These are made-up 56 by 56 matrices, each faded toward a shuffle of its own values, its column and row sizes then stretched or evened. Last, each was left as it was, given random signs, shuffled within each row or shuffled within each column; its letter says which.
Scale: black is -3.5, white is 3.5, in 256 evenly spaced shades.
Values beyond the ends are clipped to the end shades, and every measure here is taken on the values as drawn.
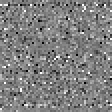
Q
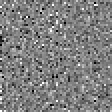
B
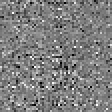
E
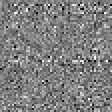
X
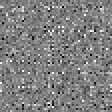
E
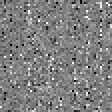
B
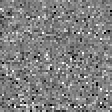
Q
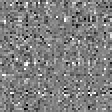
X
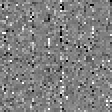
B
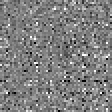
E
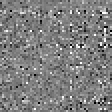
E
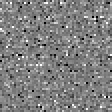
Q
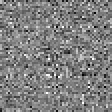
X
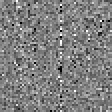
B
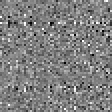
X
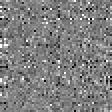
X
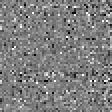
E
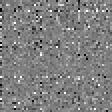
E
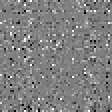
X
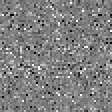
Q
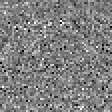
Q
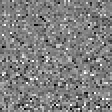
Q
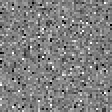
B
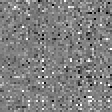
X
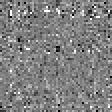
E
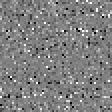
Q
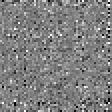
E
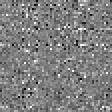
X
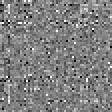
X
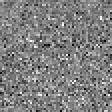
Q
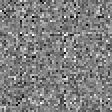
E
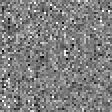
B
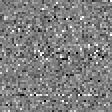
Q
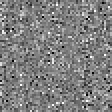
B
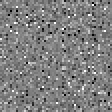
B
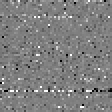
Q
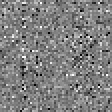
E
